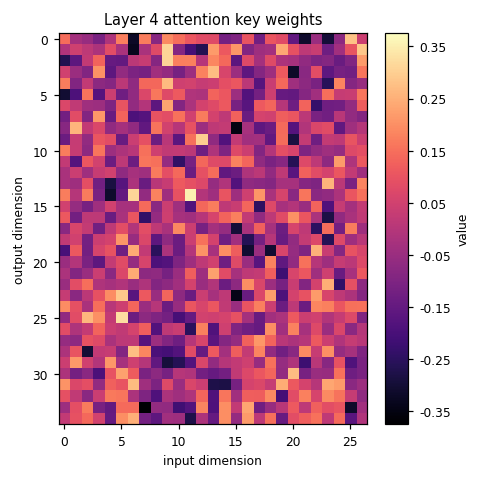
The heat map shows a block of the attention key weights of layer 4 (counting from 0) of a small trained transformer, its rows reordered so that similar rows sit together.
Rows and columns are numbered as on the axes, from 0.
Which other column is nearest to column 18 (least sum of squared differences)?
5
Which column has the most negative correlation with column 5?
26
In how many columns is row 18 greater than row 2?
11
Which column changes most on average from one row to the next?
15
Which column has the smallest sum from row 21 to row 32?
8
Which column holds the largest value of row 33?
16
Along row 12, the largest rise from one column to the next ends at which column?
21
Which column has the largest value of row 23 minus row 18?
23
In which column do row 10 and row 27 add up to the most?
3
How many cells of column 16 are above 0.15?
3
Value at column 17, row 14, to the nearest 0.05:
0.2
